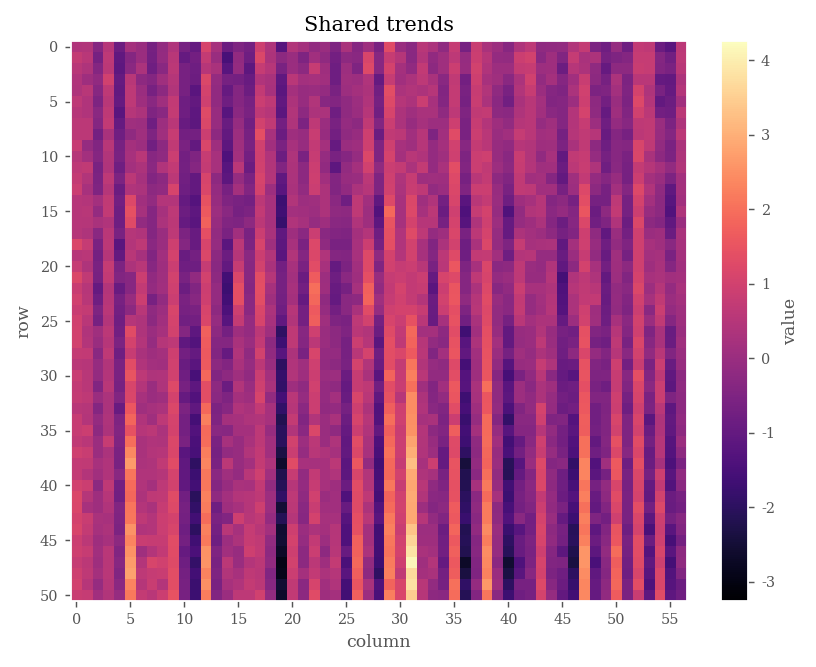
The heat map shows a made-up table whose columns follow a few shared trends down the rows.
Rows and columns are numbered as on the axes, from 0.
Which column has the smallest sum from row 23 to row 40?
19
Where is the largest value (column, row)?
31, 47
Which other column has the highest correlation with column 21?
33
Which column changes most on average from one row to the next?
14
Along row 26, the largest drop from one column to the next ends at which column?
36
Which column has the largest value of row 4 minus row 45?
46
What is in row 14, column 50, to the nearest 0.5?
0.5
